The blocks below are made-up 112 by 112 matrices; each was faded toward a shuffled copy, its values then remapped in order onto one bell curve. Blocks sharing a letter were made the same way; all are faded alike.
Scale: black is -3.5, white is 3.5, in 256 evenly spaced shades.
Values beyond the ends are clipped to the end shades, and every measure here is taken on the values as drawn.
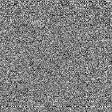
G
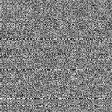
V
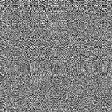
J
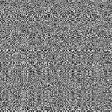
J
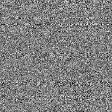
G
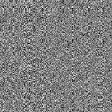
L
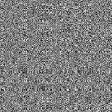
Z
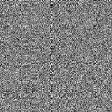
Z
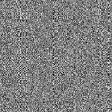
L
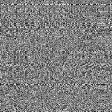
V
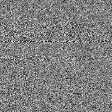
G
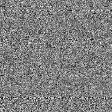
G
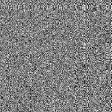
L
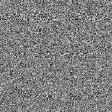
G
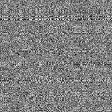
V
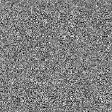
G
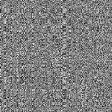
L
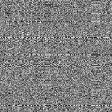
V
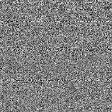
G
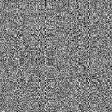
L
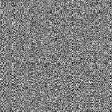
L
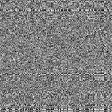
J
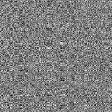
J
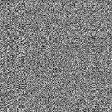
L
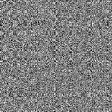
L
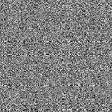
V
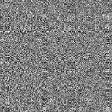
Z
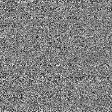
G
